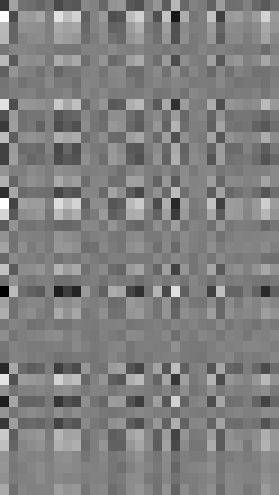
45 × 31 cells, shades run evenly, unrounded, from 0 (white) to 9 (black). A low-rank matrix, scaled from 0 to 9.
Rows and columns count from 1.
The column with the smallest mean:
1
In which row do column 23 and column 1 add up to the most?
27
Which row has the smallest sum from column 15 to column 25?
2
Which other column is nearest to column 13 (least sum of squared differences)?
18
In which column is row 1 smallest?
20
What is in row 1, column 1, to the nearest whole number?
7
